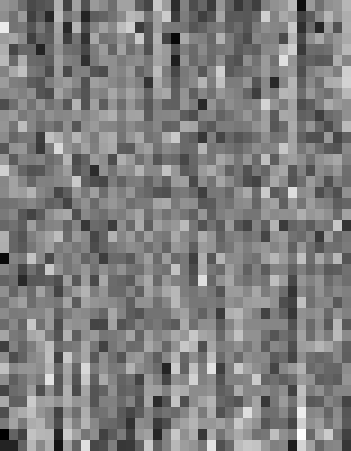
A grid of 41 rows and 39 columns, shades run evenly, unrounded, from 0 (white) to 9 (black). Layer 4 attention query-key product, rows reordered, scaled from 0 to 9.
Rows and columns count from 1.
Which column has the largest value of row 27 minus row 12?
33
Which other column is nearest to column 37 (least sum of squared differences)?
14
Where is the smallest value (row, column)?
40, 34
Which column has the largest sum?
11
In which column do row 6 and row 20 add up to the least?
32
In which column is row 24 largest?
1
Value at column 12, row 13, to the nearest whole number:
3
